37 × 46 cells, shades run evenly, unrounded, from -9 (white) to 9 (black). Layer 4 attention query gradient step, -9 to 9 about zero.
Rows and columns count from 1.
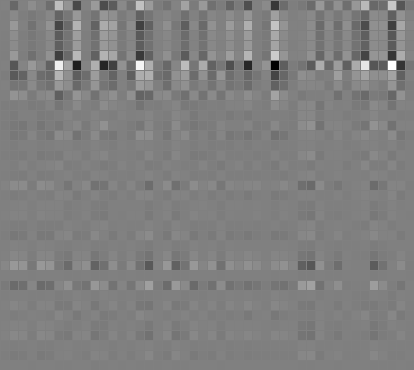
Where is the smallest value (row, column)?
7, 44
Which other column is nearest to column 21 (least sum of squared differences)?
11
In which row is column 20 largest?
27
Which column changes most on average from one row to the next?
31
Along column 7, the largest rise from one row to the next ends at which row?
2
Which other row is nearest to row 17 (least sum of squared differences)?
21
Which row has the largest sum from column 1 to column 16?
8
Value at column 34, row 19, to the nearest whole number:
1
